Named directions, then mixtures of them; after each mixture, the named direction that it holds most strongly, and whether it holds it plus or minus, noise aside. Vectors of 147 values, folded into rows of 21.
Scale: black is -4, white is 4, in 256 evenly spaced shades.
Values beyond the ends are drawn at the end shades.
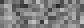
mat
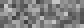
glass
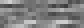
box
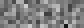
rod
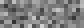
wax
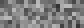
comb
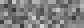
wax, plus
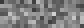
mat, plus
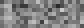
mat, plus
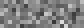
rod, minus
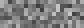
comb, minus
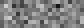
mat, plus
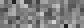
rod, plus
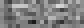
mat, minus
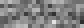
glass, plus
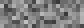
glass, minus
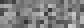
mat, plus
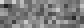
wax, plus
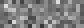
wax, minus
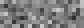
wax, plus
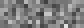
rod, minus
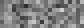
mat, plus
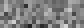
rod, minus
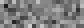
wax, plus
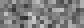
wax, plus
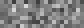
wax, minus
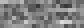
box, plus
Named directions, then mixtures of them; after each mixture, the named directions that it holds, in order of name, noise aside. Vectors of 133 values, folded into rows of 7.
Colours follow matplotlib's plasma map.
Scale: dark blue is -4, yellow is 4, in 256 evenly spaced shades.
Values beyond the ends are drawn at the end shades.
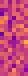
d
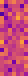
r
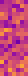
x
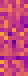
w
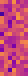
d, r.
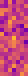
d.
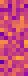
d, w.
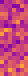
x.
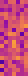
w.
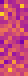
r, x.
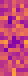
d, x.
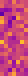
d, r.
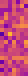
d, w.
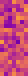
d, r, x.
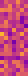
w.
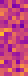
d, x.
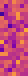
d, r, w.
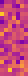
d, r, x.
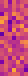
d.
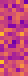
r, w, x.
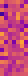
r, w.
